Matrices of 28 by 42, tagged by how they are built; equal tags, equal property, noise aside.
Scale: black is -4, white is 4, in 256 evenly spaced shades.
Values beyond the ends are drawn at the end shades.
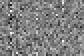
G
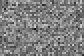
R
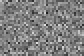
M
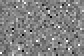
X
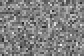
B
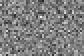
M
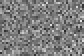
R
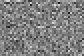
M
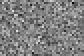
B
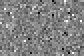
X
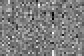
G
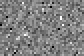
X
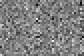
G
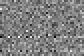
M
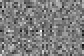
M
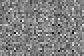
M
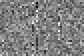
G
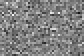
M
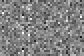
G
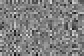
M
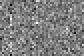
G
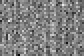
R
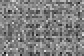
R
